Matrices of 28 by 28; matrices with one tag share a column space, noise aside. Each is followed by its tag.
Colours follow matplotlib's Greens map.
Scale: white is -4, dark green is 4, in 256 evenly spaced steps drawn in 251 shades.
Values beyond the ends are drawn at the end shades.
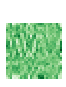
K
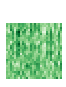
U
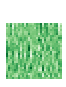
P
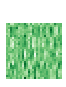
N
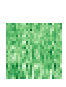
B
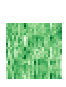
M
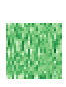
K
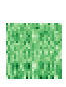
B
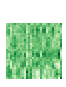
N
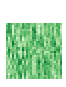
M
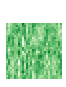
M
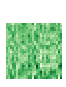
B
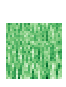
B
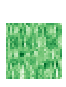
N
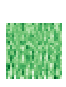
B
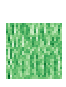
M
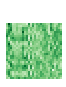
U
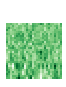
B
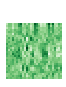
P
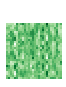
U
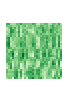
N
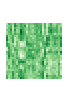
M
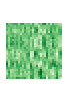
N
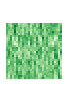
M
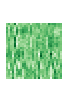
N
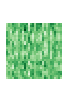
U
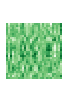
P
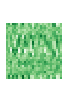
K
